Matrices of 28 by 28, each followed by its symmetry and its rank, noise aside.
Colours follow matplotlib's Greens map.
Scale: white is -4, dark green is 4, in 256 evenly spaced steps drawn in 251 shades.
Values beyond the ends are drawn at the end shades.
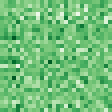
antisymmetric, rank four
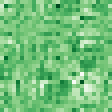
symmetric, rank four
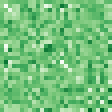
symmetric, rank five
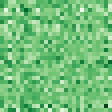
no symmetry, rank four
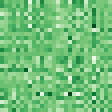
no symmetry, rank four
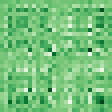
symmetric, rank three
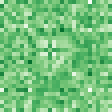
symmetric, rank four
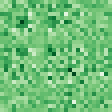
symmetric, rank five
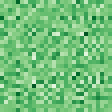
symmetric, rank five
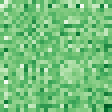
symmetric, rank five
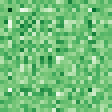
symmetric, rank three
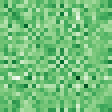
symmetric, rank three
